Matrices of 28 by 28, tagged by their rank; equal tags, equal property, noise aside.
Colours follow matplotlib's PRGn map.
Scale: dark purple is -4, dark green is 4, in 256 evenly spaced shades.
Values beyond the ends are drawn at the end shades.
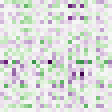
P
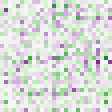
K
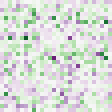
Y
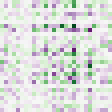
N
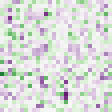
Y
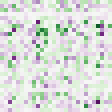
K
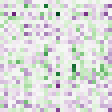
K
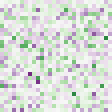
Y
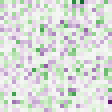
Y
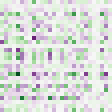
N
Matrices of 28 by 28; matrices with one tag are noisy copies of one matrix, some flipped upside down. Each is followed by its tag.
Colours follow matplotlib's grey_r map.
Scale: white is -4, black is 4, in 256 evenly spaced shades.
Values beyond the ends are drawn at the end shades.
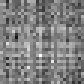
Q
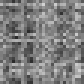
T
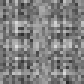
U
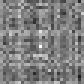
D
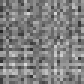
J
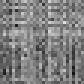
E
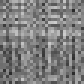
E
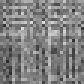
E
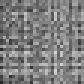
J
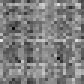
T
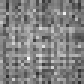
Q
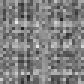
U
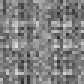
U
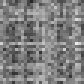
T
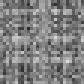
U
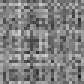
D
